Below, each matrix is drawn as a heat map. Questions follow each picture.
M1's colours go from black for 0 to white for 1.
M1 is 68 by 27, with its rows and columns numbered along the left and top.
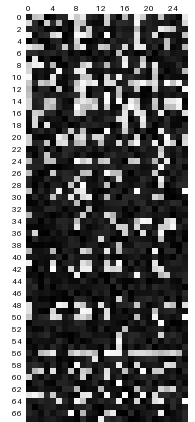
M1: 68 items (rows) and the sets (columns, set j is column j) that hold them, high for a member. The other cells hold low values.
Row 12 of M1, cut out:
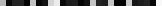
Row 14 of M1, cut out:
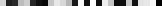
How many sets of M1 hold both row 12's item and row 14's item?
6
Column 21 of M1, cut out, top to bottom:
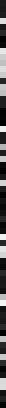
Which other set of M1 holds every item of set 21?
9
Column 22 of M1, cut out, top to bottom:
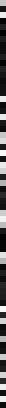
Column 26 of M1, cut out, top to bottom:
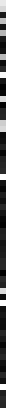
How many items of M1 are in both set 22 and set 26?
3
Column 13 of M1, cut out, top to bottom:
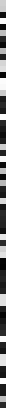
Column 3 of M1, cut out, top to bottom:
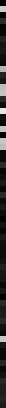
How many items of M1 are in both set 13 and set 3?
6
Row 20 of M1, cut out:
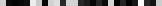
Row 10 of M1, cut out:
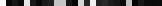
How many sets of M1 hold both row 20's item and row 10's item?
2
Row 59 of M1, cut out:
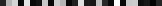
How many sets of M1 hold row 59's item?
11
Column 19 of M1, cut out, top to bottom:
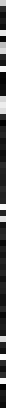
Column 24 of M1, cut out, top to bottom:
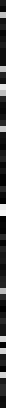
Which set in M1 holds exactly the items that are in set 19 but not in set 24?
1
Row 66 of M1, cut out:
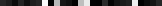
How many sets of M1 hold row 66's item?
5
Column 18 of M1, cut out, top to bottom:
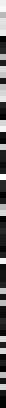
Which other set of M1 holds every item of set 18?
8
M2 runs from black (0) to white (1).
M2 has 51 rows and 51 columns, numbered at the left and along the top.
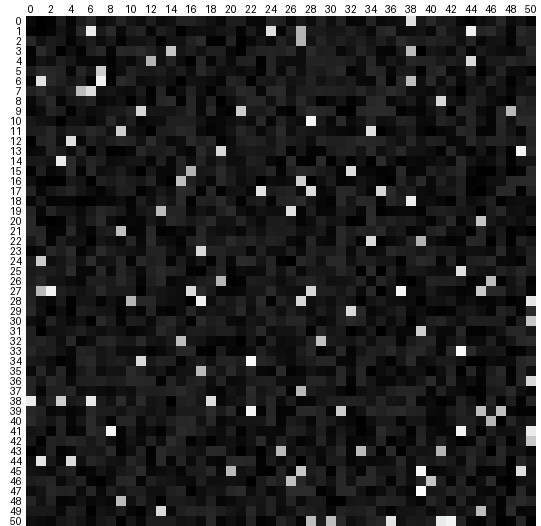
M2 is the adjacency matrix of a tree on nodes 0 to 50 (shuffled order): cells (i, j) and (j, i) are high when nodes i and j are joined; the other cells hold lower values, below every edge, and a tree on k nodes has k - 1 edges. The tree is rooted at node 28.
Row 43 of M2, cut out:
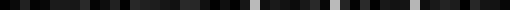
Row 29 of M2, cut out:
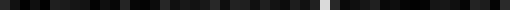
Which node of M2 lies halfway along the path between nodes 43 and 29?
27
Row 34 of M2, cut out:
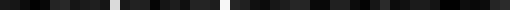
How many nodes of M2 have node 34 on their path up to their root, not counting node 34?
4
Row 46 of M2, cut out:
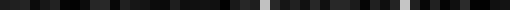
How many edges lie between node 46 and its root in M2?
7
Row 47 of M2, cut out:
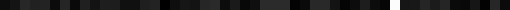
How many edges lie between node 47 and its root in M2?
4
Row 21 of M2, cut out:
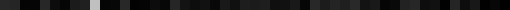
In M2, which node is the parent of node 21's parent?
11
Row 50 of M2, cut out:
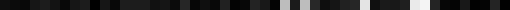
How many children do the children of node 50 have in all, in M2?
2
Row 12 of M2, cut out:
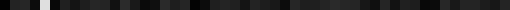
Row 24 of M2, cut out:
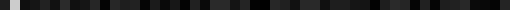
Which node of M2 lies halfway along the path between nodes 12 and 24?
44
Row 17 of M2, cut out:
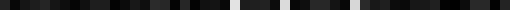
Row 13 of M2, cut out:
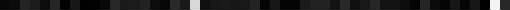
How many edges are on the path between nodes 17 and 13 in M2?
5
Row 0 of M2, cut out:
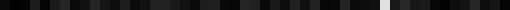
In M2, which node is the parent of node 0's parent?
6
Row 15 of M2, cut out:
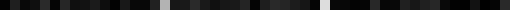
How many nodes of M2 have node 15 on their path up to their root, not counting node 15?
2
